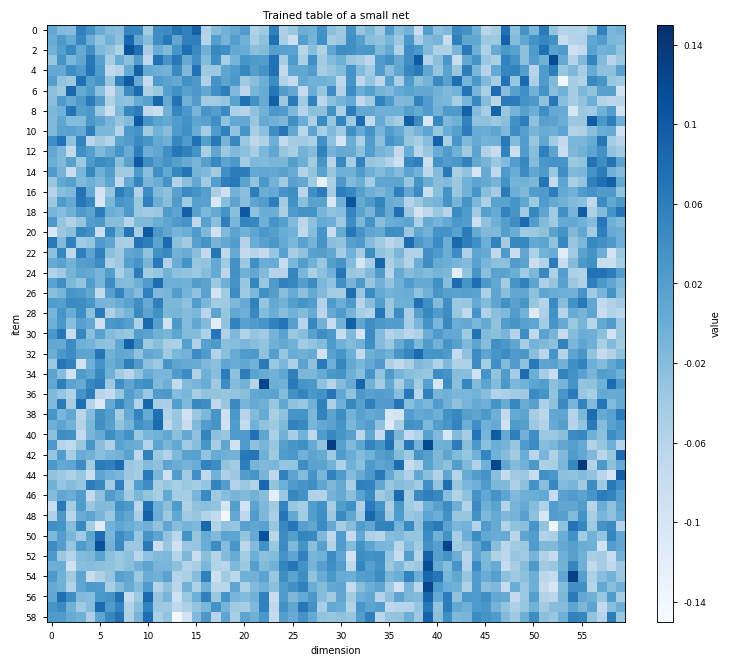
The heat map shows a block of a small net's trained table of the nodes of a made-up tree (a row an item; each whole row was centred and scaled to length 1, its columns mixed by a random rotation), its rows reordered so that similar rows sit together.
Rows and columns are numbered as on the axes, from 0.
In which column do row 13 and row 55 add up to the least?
36
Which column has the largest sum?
39
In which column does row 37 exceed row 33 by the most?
3
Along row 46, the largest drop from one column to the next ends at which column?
37
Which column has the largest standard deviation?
5
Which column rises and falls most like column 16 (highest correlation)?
46
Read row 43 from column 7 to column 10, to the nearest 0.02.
0.08 -0.04 -0.04 -0.02
